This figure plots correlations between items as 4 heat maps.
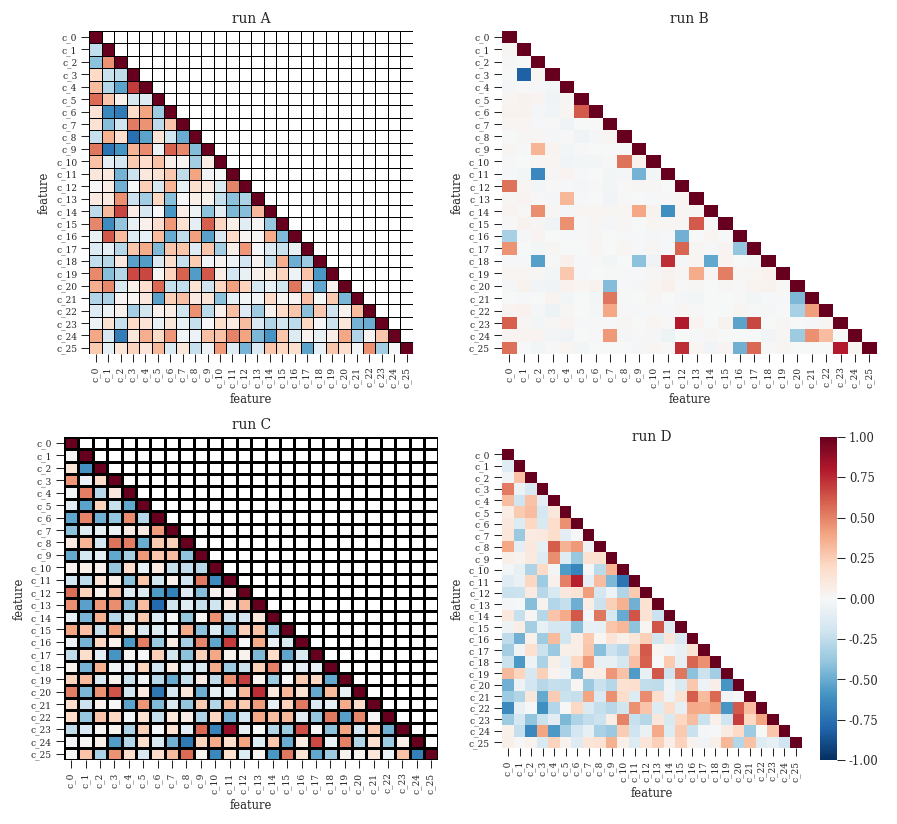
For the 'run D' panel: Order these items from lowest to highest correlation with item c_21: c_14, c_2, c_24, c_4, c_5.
c_24, c_5, c_14, c_2, c_4
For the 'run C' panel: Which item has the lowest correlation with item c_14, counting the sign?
c_25
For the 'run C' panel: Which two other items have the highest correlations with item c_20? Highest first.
c_13, c_3
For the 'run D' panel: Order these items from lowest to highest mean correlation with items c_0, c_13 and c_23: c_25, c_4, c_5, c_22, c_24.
c_5, c_22, c_4, c_25, c_24
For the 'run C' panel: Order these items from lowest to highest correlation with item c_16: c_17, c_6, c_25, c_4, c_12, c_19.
c_4, c_6, c_17, c_12, c_25, c_19
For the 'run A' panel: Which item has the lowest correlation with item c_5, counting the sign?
c_21
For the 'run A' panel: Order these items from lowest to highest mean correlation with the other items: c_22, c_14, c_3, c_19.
c_14, c_22, c_3, c_19
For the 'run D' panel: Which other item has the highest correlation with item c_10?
c_23
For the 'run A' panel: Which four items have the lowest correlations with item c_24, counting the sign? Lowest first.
c_2, c_14, c_13, c_21
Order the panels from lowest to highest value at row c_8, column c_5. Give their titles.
run C, run B, run A, run D
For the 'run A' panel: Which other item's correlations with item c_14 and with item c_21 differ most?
c_6
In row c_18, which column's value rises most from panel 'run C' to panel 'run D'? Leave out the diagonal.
c_12
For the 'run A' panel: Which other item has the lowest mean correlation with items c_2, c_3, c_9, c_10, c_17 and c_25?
c_8
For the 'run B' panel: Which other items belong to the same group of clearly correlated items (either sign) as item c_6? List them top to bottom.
c_5
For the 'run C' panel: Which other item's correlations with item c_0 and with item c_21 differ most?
c_9
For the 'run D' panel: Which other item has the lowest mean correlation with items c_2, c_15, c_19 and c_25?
c_20
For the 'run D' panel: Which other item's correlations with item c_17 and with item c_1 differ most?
c_18
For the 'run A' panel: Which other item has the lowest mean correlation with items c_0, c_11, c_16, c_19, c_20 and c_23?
c_18
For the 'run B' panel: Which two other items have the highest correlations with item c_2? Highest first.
c_14, c_9
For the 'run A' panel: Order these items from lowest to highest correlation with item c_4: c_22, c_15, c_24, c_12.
c_22, c_15, c_12, c_24
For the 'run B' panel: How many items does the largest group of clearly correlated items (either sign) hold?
6
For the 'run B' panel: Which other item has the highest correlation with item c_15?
c_13
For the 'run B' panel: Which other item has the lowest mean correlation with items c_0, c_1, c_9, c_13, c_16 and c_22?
c_3
